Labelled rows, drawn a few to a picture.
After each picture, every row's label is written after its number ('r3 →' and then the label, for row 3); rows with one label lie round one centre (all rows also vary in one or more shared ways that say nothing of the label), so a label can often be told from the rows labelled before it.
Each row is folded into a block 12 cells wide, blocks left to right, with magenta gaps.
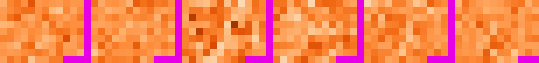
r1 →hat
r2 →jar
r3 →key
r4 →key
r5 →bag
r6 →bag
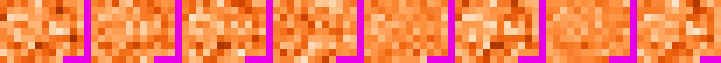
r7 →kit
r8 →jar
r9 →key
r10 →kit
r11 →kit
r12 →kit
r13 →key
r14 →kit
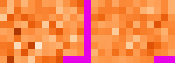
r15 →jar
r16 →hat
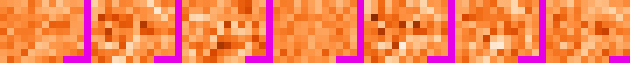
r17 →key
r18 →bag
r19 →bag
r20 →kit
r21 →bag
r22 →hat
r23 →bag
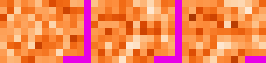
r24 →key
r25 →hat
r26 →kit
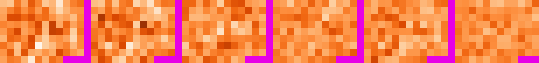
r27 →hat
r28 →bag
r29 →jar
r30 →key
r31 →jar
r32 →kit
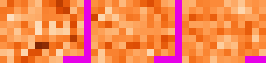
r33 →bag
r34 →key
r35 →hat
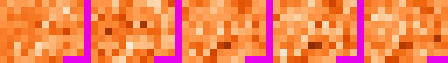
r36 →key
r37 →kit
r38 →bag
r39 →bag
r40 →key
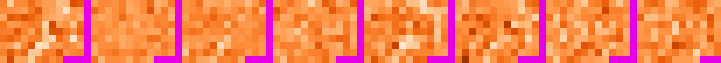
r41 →jar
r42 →kit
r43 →kit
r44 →kit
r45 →hat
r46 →jar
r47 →kit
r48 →bag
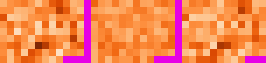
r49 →bag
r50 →jar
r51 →bag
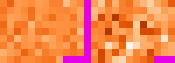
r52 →kit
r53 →jar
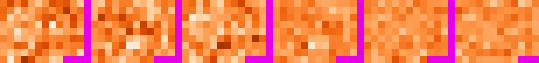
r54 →hat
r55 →hat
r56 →key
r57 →hat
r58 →key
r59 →kit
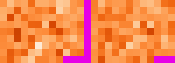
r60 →jar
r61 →jar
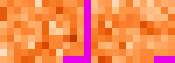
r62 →kit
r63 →bag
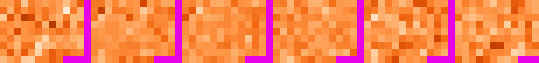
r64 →kit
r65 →key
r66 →key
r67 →key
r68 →key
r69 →bag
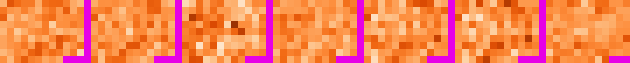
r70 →hat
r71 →bag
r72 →bag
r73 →jar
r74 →key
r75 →key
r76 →jar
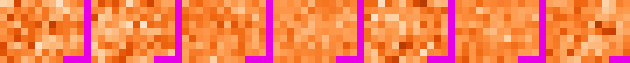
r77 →bag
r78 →hat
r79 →hat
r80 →jar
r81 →key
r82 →jar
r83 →key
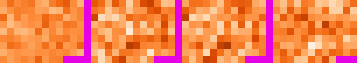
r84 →hat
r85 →key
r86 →bag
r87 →kit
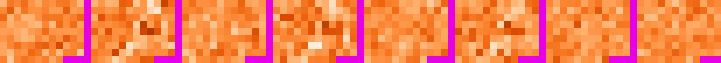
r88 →hat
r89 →key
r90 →kit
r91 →hat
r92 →kit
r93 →key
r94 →jar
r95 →jar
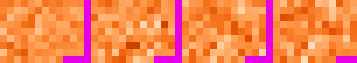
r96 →jar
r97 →bag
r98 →hat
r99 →hat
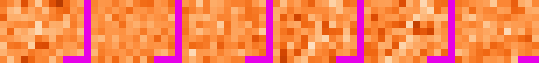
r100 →jar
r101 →jar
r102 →key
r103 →jar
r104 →key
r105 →kit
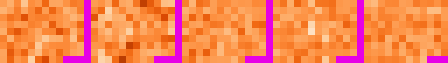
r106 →jar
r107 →key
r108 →jar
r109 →jar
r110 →bag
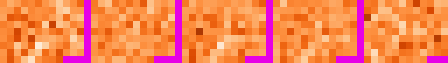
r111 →jar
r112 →key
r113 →jar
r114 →jar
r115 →key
